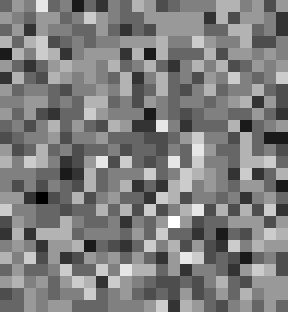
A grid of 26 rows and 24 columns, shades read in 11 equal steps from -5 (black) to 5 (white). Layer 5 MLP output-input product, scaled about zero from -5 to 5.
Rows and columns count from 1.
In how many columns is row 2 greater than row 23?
10
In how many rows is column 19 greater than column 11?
9
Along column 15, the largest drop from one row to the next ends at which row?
20
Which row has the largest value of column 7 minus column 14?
24
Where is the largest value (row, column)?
19, 15
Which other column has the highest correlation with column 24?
2
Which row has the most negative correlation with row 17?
1
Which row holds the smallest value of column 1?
5
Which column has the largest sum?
17
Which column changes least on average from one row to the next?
18
